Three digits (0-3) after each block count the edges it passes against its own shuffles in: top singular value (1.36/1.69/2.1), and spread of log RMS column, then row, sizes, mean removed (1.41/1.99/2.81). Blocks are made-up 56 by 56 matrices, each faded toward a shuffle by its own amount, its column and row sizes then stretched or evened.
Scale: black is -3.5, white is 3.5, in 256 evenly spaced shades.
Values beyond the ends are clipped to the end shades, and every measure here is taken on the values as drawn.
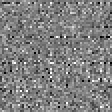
2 0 2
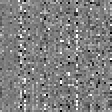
1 3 0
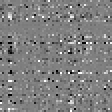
2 2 3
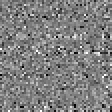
1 1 2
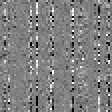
3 3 0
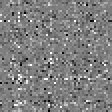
0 1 2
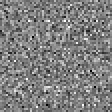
2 0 1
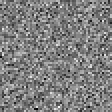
1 0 0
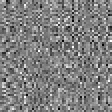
3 2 0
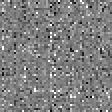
0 2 1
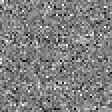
1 0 1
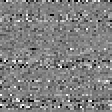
0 0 3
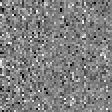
2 2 0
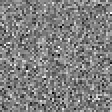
0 0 0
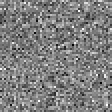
2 0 0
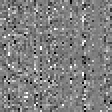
1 3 0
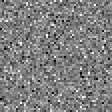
0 0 0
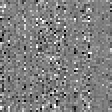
1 3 0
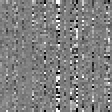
3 3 0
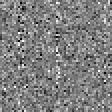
0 2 0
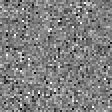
0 1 0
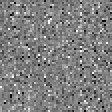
1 1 0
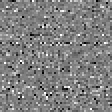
1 0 2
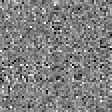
2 0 1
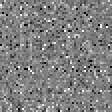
1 0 1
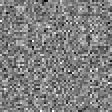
2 0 0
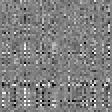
3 3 2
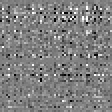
1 2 3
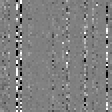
3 3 0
